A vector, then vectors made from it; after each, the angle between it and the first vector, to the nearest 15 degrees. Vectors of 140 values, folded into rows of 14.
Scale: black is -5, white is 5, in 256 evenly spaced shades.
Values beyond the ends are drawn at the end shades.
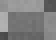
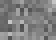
120 degrees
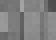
60 degrees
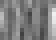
75 degrees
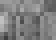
45 degrees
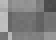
45 degrees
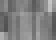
135 degrees
